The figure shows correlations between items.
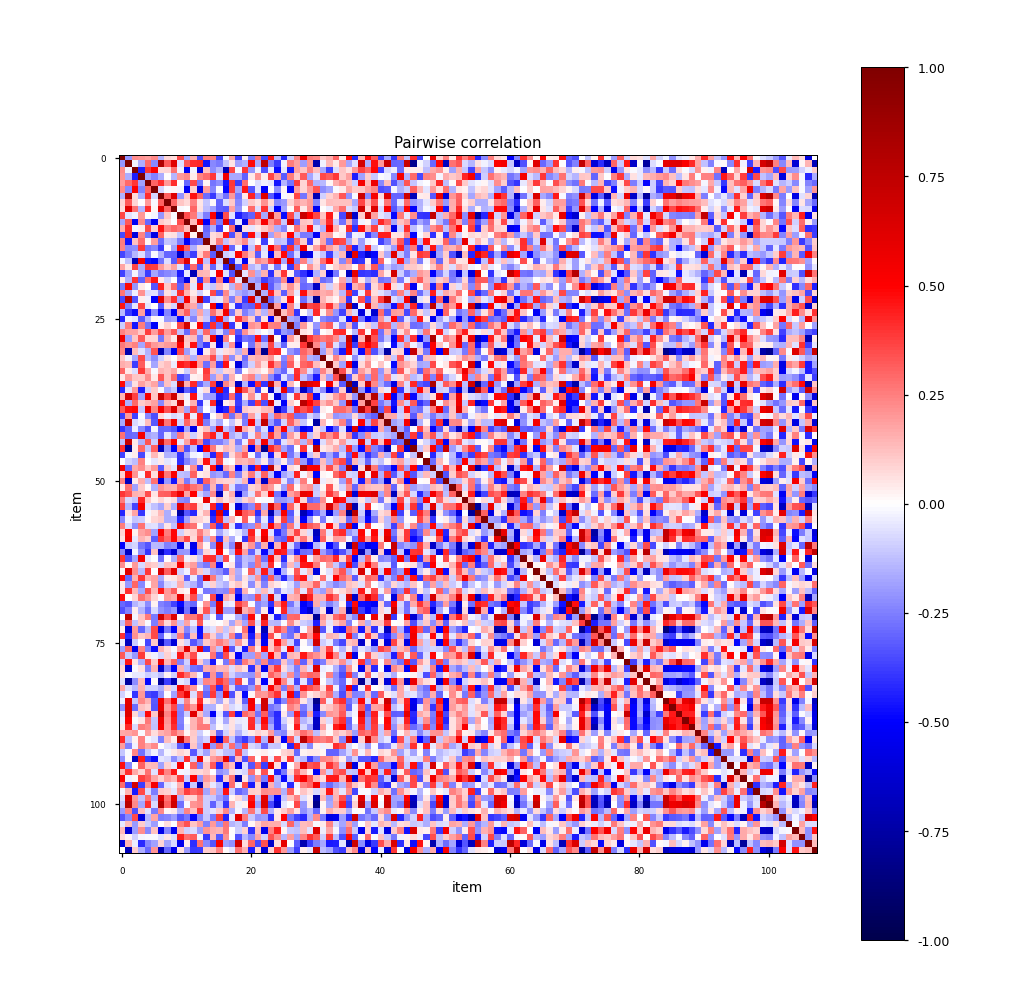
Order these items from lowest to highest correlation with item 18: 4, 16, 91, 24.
4, 91, 16, 24
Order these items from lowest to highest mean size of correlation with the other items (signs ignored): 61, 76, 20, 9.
76, 20, 9, 61
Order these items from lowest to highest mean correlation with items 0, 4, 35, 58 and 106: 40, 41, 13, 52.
40, 13, 41, 52
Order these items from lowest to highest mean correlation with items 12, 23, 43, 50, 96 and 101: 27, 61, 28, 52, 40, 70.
70, 61, 40, 27, 52, 28
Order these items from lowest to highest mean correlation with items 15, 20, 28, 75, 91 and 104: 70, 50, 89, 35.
89, 35, 70, 50
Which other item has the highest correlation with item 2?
97
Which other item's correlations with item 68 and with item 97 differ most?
102
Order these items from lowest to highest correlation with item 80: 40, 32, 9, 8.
8, 40, 32, 9
